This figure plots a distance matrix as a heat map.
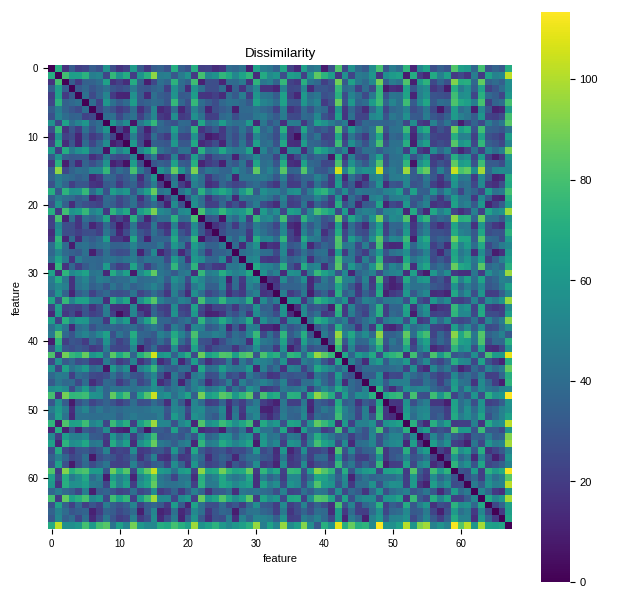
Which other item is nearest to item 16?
19
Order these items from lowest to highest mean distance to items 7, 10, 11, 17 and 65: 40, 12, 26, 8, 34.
40, 26, 8, 12, 34
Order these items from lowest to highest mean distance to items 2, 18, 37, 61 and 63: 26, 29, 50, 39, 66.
66, 50, 26, 29, 39
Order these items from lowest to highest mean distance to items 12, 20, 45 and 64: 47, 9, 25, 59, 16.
16, 47, 9, 25, 59
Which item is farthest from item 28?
42
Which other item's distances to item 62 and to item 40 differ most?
18
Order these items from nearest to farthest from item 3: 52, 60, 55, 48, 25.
25, 60, 55, 52, 48
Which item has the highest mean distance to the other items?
67
